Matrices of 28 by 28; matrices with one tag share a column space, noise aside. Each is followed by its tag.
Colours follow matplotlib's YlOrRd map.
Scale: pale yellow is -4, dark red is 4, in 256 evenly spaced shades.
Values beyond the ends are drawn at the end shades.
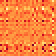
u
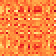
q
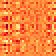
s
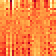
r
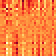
r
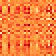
q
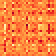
s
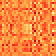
s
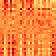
r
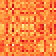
s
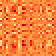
q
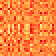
s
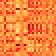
s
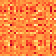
q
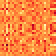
s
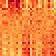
r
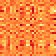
q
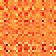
u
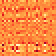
u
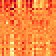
r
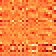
u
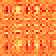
q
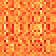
s
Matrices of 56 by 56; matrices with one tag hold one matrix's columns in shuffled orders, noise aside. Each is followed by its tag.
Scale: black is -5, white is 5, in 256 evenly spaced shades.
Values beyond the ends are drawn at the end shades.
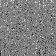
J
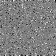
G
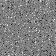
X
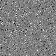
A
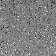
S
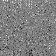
J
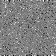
G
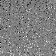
S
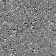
A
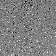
S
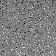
S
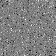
X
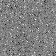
X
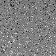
S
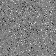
A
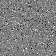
A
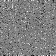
G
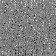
J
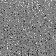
J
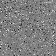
A
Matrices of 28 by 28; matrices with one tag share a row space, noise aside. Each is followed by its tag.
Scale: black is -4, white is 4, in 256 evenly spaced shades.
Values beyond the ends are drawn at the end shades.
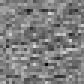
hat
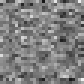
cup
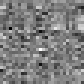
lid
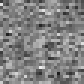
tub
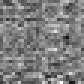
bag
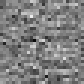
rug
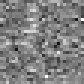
rug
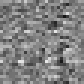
bag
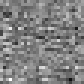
tub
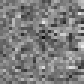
cup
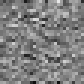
rug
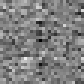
lid
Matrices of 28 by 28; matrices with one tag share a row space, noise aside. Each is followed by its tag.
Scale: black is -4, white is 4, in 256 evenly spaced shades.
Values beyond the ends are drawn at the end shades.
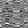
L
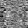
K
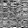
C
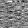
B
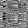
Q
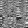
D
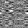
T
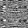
Q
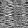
T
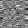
D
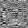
Q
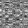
L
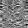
D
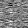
B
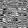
Q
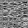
C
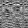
L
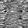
K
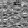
C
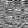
B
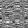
L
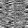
T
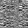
K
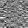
K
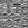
C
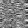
D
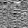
C
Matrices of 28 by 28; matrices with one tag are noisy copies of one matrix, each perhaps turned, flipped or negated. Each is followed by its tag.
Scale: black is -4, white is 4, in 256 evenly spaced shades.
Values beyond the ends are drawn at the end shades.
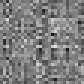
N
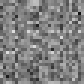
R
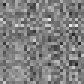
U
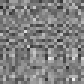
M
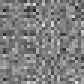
M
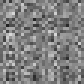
U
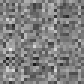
U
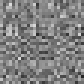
M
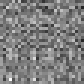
M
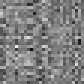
N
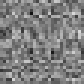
R
